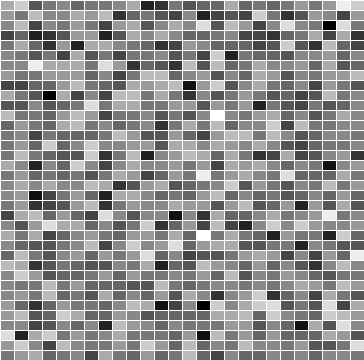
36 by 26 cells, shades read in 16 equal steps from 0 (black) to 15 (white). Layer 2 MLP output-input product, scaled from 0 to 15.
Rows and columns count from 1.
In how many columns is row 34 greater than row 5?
17
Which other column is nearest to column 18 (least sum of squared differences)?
9
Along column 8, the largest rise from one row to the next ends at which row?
22
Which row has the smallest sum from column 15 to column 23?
2
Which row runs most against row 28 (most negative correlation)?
34
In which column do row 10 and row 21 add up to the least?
4
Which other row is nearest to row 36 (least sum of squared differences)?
28
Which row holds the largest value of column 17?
19
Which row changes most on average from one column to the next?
3
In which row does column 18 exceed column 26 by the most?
21
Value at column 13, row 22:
1
